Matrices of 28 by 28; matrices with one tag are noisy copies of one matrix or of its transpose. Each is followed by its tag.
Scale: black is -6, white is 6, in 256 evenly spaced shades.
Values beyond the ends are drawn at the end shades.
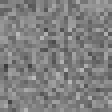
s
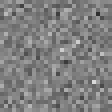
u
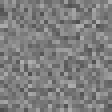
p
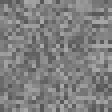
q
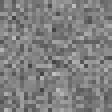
q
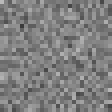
p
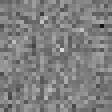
q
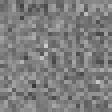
s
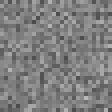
q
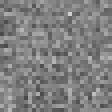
s
